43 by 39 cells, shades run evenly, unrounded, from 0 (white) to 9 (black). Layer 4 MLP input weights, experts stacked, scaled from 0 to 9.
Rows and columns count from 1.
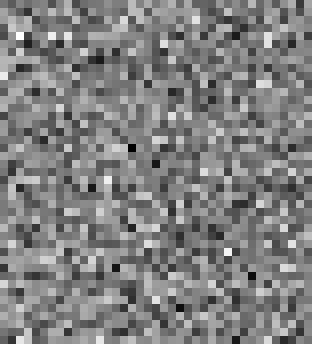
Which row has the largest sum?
24
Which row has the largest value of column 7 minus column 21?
6
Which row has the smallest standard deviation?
20
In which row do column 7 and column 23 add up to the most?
39
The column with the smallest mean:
14
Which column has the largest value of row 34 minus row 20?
15
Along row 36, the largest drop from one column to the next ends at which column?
35
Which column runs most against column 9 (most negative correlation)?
4
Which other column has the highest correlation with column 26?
30
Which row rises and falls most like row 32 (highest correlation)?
23
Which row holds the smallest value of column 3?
5
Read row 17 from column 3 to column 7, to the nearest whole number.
5 7 5 3 6
